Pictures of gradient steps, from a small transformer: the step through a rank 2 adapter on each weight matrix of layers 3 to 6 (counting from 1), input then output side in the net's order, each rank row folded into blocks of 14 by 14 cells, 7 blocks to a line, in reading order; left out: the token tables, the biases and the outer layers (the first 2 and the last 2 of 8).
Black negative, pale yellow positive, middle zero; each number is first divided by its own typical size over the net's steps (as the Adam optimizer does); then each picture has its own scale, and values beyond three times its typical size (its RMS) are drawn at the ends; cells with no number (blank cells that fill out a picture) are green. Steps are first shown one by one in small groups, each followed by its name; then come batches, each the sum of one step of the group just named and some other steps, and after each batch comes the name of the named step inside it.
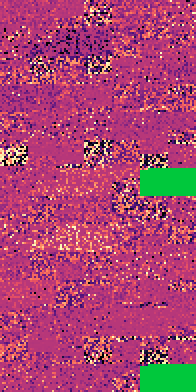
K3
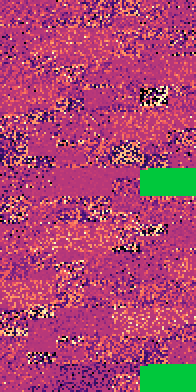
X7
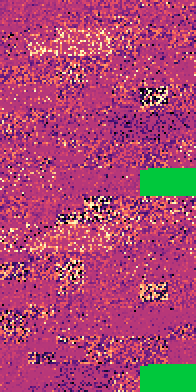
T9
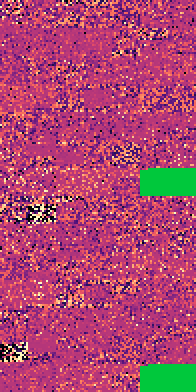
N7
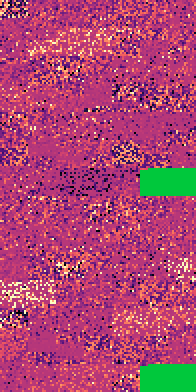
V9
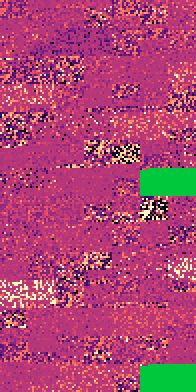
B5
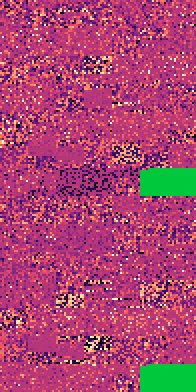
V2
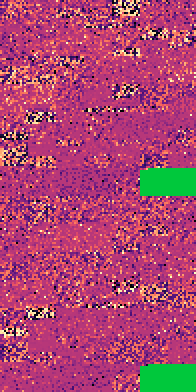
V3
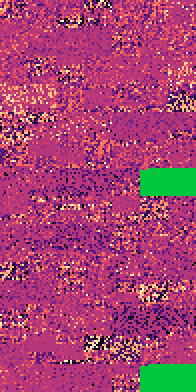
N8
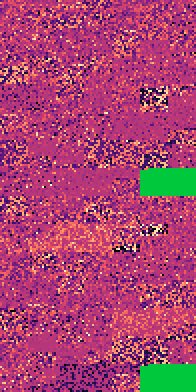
X7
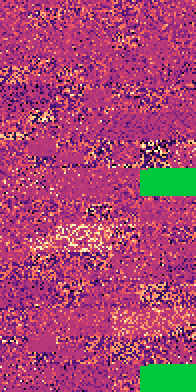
V2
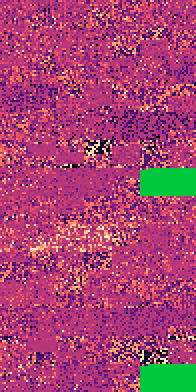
T9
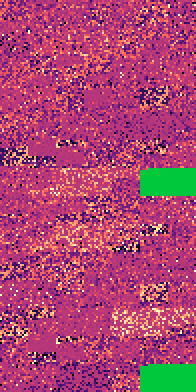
X7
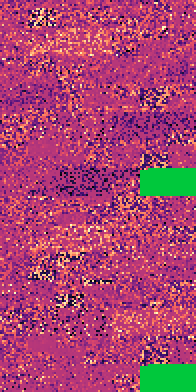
V9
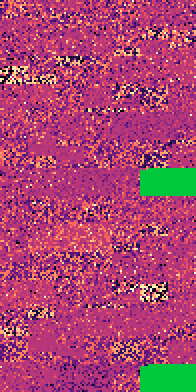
V3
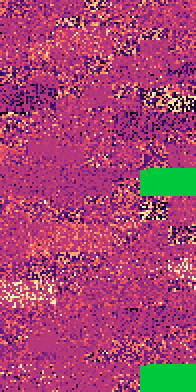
B5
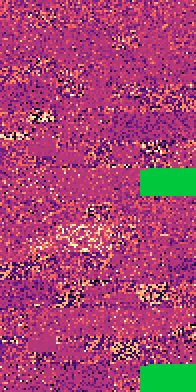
N8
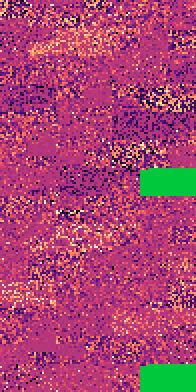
V9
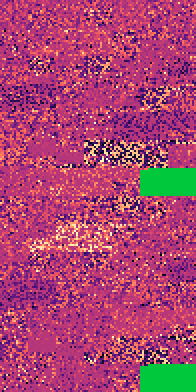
K3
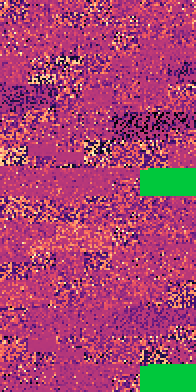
K3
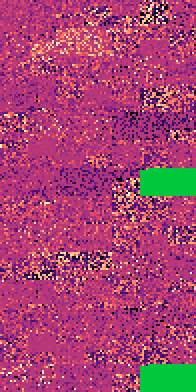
X7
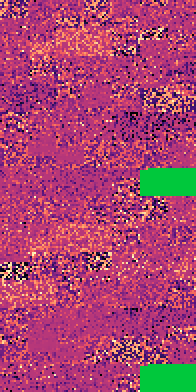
B5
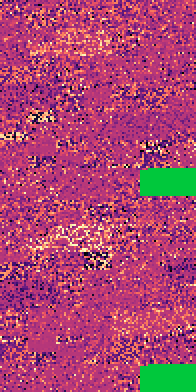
V2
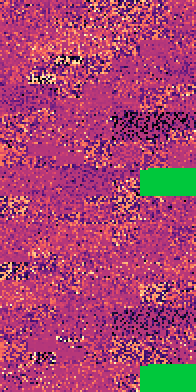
T9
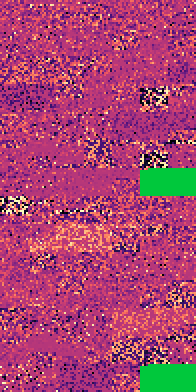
X7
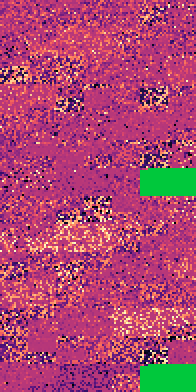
X7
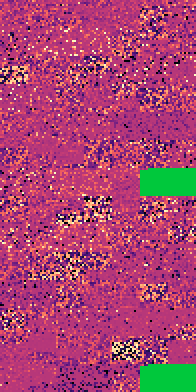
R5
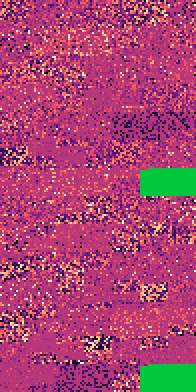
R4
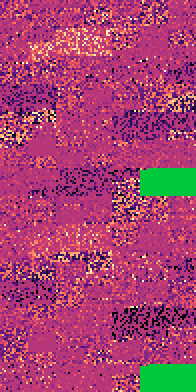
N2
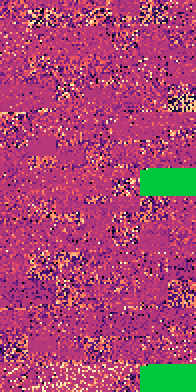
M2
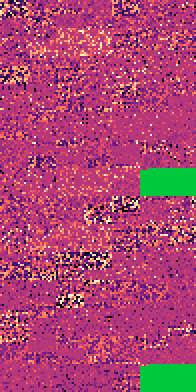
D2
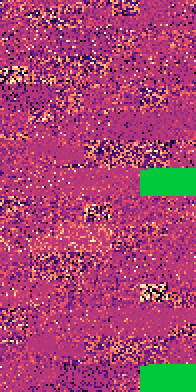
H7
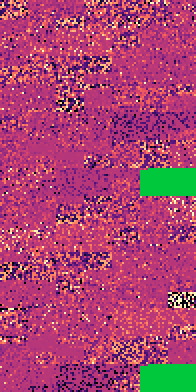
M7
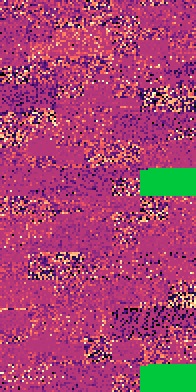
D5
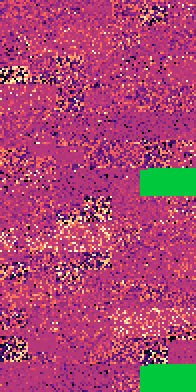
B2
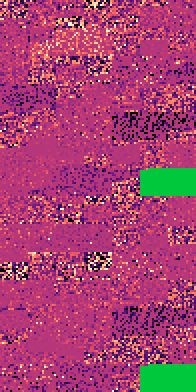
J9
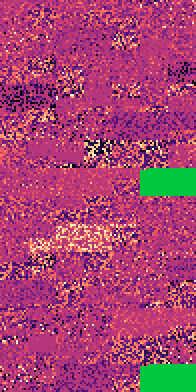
H7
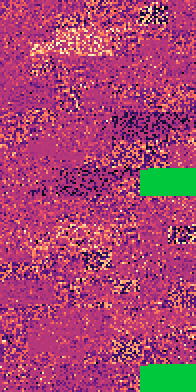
M7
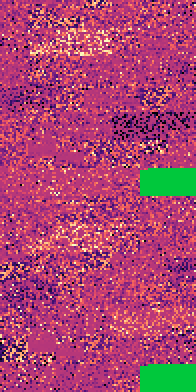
R4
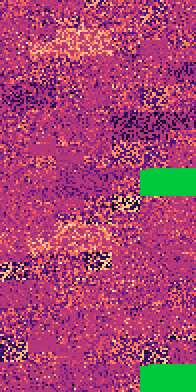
B2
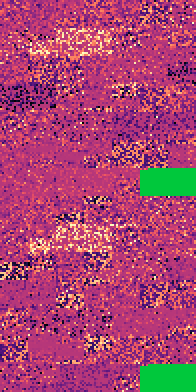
D2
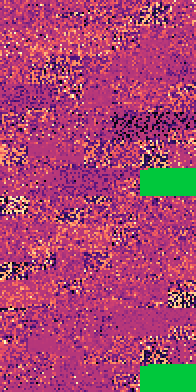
M7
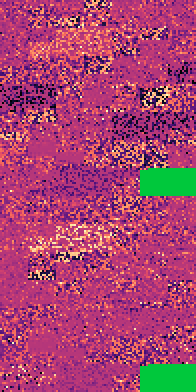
D5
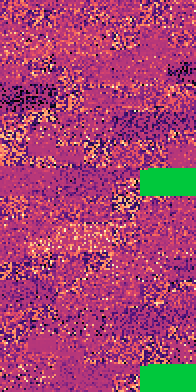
N2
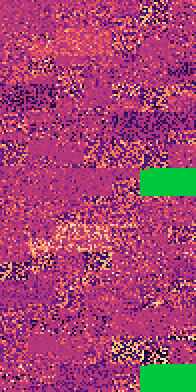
R5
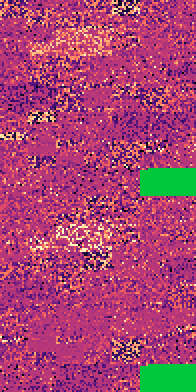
D2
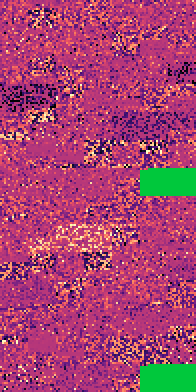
H7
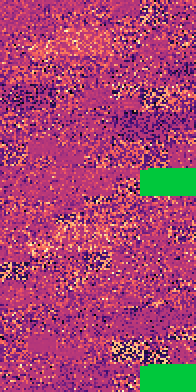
R5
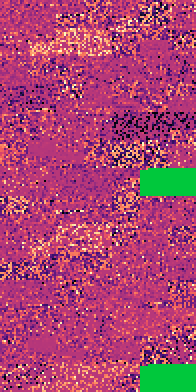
M2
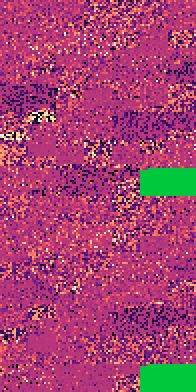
N2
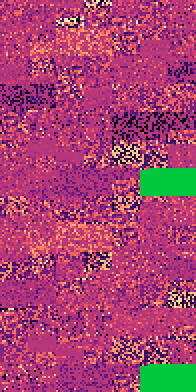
M7
